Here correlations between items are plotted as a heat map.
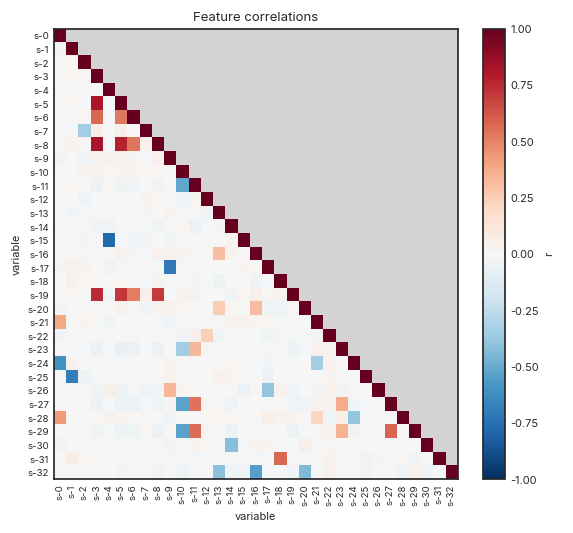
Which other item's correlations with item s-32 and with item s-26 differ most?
s-16
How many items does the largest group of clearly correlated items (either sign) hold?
5
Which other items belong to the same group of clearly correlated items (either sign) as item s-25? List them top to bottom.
s-1
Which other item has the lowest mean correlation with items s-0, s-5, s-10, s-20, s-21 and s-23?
s-24
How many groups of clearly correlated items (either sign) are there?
11
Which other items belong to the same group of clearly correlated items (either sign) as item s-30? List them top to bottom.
s-14
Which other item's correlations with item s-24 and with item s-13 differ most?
s-0
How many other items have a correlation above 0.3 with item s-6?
4
